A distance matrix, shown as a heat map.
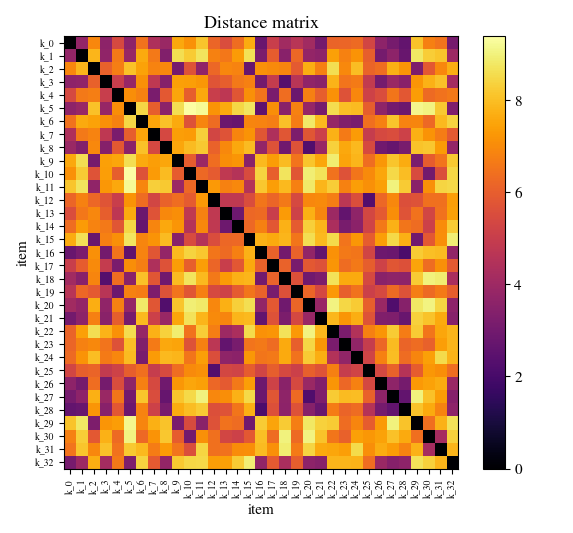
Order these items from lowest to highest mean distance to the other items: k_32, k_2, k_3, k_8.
k_3, k_8, k_32, k_2
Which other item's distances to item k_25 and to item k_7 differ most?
k_12
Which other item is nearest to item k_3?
k_18
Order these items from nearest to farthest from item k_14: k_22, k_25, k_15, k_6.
k_6, k_22, k_25, k_15
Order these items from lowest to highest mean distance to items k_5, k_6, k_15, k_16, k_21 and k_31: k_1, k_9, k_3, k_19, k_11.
k_3, k_1, k_19, k_9, k_11
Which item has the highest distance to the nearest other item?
k_31
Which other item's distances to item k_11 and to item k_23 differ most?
k_22
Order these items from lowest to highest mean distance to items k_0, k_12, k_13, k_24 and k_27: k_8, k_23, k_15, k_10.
k_23, k_8, k_10, k_15
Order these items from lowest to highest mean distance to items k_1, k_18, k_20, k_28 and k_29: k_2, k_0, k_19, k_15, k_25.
k_0, k_25, k_19, k_2, k_15
